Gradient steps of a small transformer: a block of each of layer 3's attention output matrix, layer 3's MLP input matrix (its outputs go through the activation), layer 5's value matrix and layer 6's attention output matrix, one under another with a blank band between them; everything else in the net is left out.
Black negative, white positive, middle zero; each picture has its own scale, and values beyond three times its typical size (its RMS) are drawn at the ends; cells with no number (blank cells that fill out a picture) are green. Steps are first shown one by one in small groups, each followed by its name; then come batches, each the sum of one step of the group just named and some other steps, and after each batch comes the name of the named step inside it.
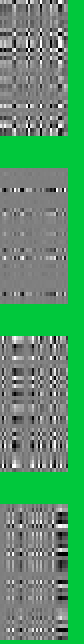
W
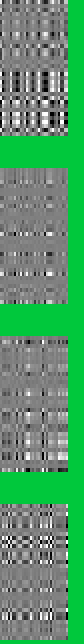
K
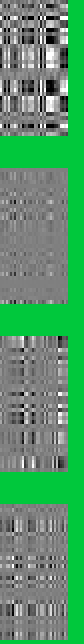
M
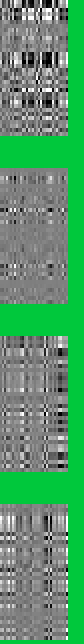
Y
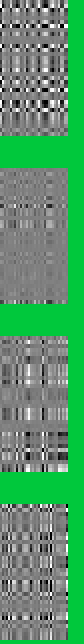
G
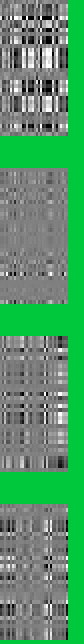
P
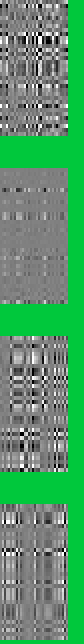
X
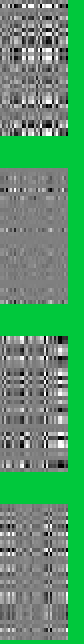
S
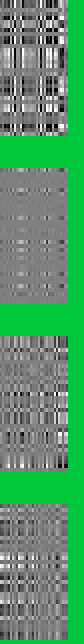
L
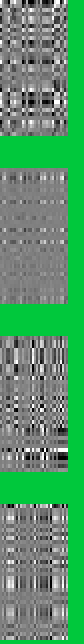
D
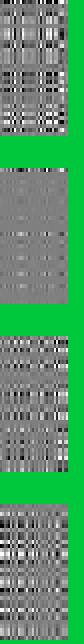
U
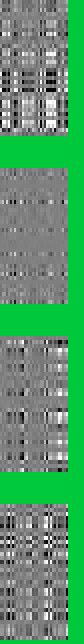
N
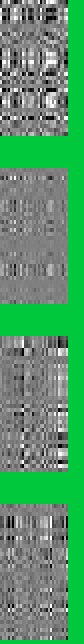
N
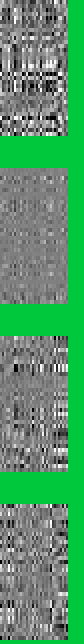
D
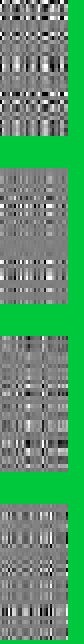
Y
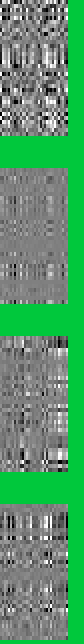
N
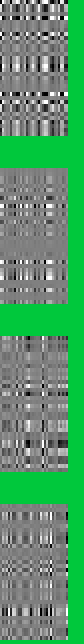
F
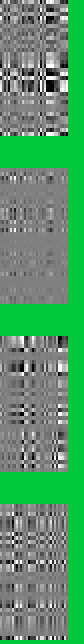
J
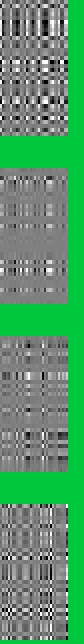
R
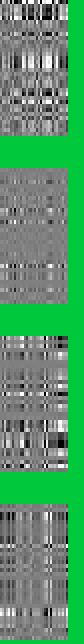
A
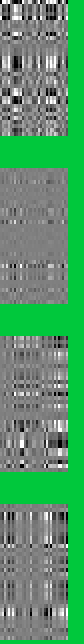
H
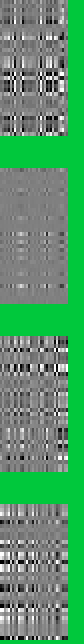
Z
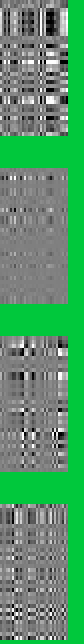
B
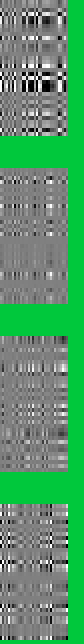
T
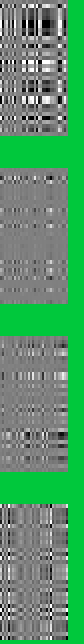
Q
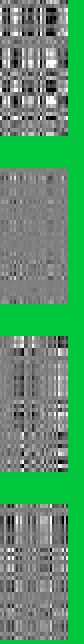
B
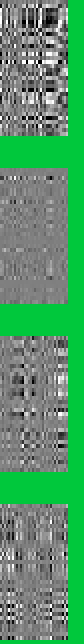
Q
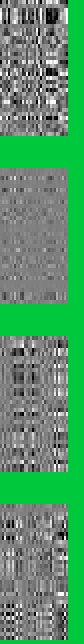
B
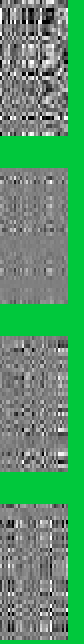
R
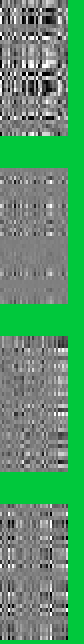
T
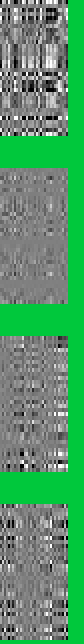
T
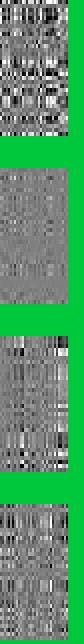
H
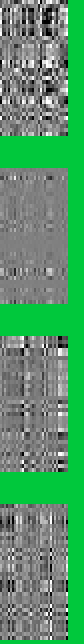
R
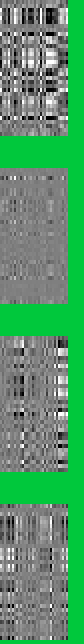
B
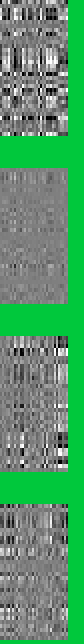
H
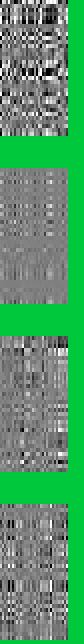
H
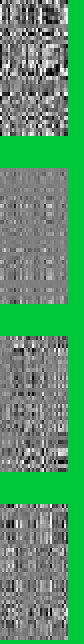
F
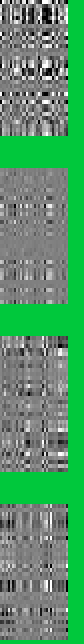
F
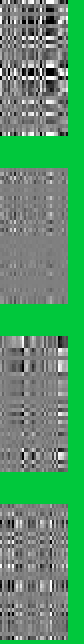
J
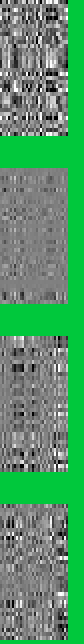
J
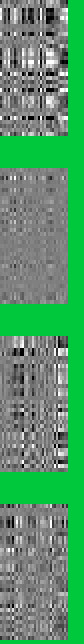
B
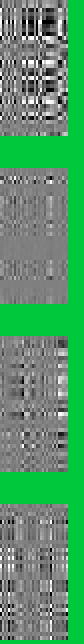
Q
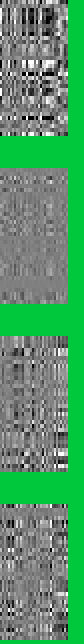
Q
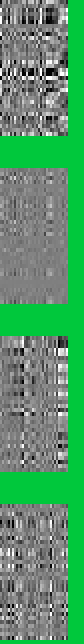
J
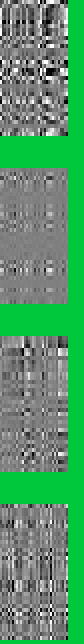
R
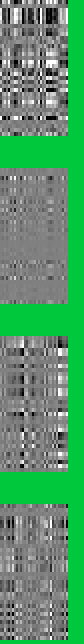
B
